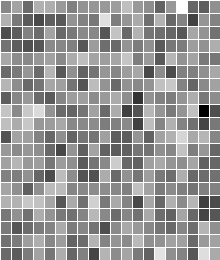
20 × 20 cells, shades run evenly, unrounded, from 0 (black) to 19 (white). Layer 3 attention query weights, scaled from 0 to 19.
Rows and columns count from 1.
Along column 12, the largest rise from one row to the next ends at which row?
10
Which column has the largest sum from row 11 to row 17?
17
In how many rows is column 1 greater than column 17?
8
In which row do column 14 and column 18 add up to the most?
9
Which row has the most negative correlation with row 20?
16
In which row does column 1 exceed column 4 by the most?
2
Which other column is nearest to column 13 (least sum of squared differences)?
20
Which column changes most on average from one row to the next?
1
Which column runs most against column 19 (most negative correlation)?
14
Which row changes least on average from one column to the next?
15
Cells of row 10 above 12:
6
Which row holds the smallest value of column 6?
12
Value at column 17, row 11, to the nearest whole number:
16
